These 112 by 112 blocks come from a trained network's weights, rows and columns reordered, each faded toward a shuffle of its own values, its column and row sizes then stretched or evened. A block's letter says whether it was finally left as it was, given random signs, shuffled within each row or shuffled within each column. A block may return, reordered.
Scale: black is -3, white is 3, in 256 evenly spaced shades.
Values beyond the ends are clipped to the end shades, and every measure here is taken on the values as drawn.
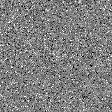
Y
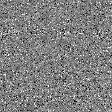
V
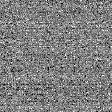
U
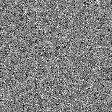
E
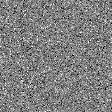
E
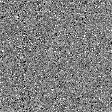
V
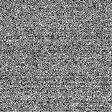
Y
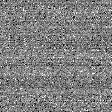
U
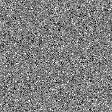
V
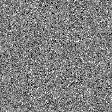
E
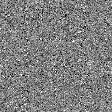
V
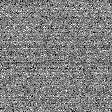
Y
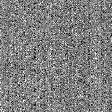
U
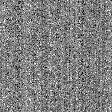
E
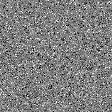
Y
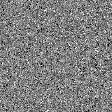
E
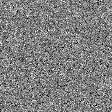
Y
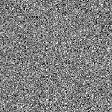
U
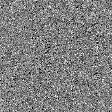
E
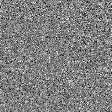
V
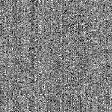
U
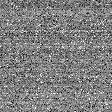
Y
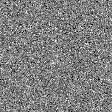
Y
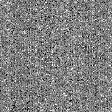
U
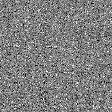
V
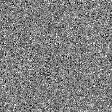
V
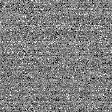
U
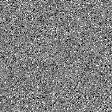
U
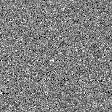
Y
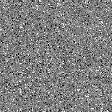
U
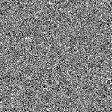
U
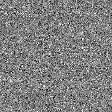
V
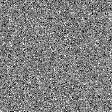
V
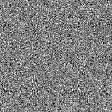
U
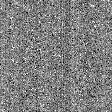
E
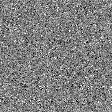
Y
